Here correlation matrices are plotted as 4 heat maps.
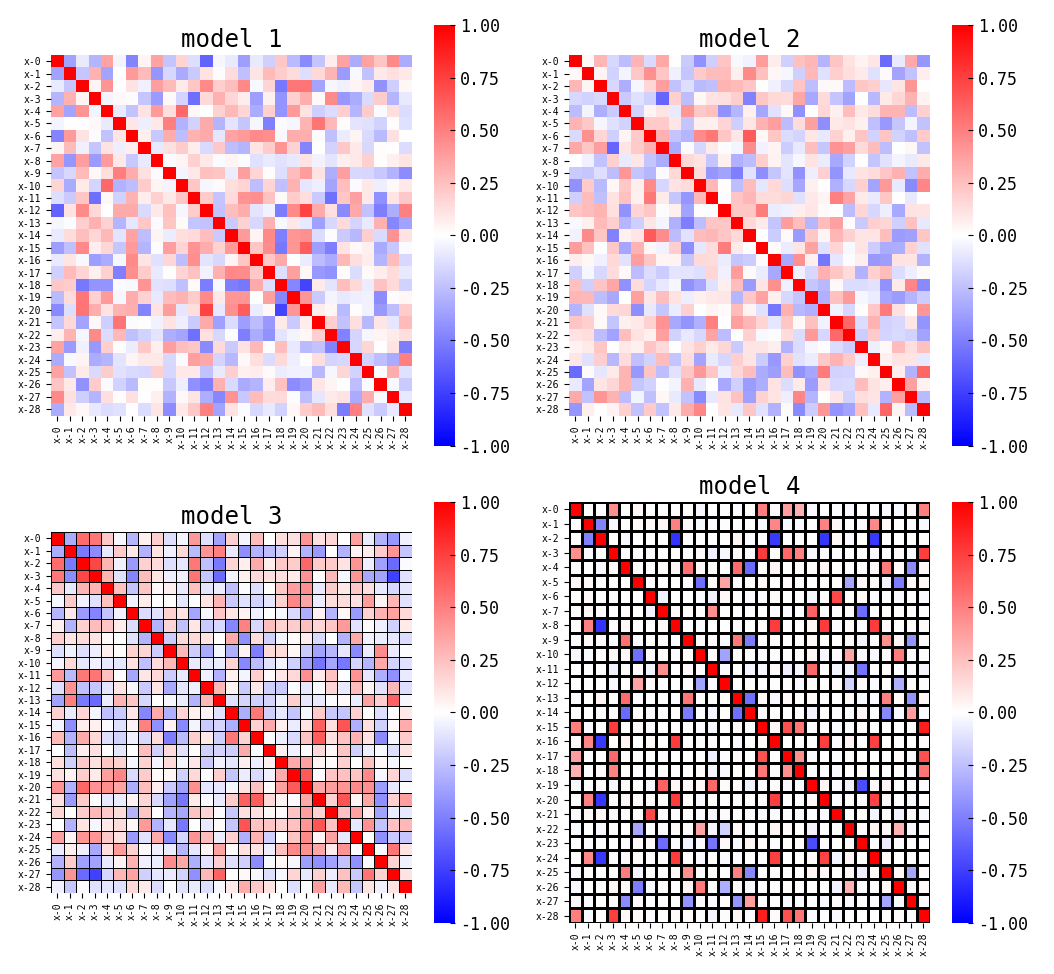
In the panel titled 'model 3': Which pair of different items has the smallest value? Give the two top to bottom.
x-3, x-27
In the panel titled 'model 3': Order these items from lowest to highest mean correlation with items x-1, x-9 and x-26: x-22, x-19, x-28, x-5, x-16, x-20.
x-16, x-20, x-22, x-28, x-19, x-5
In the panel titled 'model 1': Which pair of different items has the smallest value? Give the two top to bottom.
x-18, x-20
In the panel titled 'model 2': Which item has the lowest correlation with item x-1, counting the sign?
x-26
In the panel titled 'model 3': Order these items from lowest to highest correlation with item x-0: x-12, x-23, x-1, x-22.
x-1, x-12, x-23, x-22
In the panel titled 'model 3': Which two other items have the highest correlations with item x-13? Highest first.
x-27, x-1
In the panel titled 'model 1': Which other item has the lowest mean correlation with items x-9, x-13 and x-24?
x-27
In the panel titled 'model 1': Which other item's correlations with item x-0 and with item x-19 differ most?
x-12
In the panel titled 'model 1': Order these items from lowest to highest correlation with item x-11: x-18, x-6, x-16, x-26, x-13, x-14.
x-26, x-13, x-18, x-14, x-6, x-16
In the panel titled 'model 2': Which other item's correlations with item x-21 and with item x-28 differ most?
x-22
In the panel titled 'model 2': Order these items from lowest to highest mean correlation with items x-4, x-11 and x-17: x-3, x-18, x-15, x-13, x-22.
x-18, x-15, x-3, x-13, x-22
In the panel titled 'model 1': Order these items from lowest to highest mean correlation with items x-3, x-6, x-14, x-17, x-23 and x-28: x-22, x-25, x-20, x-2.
x-22, x-25, x-2, x-20
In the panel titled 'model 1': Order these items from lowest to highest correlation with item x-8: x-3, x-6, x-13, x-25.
x-3, x-6, x-13, x-25
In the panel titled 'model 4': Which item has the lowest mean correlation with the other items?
x-2
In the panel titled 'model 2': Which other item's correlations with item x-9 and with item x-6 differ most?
x-11
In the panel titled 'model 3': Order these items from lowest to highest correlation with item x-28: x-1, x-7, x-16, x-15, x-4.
x-1, x-4, x-7, x-16, x-15
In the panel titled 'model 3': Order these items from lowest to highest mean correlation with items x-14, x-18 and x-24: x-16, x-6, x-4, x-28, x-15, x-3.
x-15, x-6, x-28, x-4, x-3, x-16
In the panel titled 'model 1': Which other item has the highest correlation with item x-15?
x-20
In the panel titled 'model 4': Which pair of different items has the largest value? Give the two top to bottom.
x-15, x-28
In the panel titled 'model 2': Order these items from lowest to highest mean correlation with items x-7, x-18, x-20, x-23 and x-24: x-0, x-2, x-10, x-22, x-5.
x-10, x-5, x-22, x-0, x-2
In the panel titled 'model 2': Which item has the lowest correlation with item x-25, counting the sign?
x-0
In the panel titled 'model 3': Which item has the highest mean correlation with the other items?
x-20
